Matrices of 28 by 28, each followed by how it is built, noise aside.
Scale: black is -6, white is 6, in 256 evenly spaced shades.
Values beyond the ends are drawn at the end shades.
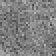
smooth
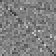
diagonal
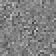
block diagonal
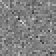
diagonal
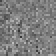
lower triangular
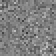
block diagonal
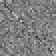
diagonal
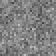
smooth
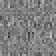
low rank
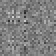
low rank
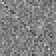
diagonal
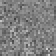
lower triangular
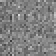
low rank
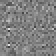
low rank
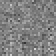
low rank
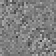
block diagonal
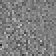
lower triangular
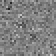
block diagonal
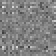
low rank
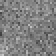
smooth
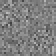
block diagonal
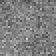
smooth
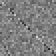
diagonal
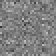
low rank
